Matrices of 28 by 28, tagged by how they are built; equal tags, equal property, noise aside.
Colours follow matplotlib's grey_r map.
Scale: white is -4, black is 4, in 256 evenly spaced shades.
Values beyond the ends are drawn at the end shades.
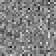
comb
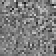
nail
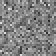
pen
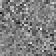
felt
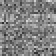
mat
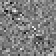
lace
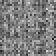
mat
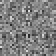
comb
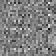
comb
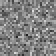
pen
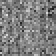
mat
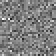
comb
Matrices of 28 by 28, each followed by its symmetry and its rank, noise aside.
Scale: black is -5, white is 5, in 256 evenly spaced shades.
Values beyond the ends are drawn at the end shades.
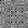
symmetric, rank two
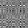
no symmetry, rank one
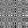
antisymmetric, rank two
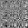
no symmetry, rank three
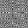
antisymmetric, rank two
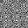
no symmetry, rank three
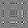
symmetric, rank one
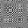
symmetric, rank two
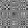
symmetric, rank two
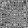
symmetric, rank three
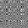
no symmetry, rank two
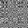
no symmetry, rank two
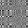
no symmetry, rank one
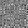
no symmetry, rank three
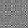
symmetric, rank one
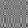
no symmetry, rank one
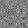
no symmetry, rank two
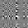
no symmetry, rank two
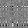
no symmetry, rank one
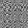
no symmetry, rank three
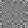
no symmetry, rank two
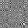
symmetric, rank two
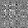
no symmetry, rank three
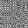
no symmetry, rank three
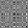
symmetric, rank one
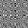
antisymmetric, rank two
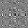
no symmetry, rank two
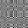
no symmetry, rank one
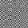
no symmetry, rank two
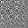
symmetric, rank two
